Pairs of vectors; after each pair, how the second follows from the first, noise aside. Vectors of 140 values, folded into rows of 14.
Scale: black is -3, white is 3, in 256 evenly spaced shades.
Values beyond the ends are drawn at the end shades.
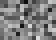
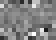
wrapped around, negated, partly zeroed.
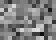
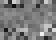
reversed, partly zeroed.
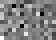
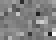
wrapped around, negated, partly zeroed.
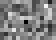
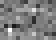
wrapped around, negated, partly zeroed.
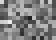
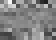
wrapped around, negated, partly zeroed.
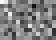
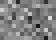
wrapped around, negated, partly zeroed.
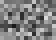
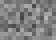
shrunk.
